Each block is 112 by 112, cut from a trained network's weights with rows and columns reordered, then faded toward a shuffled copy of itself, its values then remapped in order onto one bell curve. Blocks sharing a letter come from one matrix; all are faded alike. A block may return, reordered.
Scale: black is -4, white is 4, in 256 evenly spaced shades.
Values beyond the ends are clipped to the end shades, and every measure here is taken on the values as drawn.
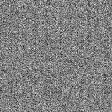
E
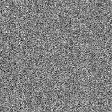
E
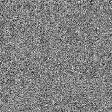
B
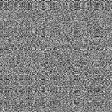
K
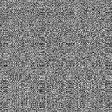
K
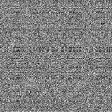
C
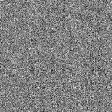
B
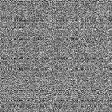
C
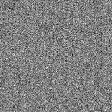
E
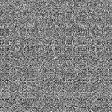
C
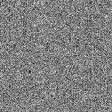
E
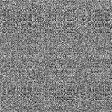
C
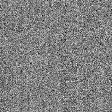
B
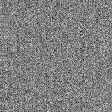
E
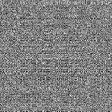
C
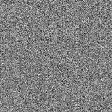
E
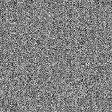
B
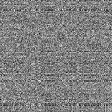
C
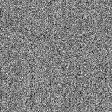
E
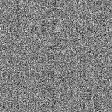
E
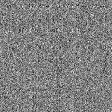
B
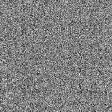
B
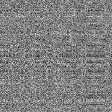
C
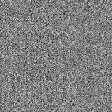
E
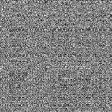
C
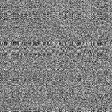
K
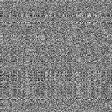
K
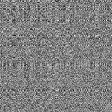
K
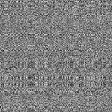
K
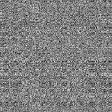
C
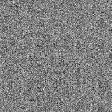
E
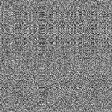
K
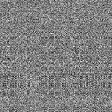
C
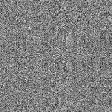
E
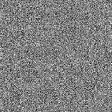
B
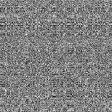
C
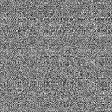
C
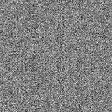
E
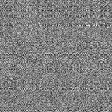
K
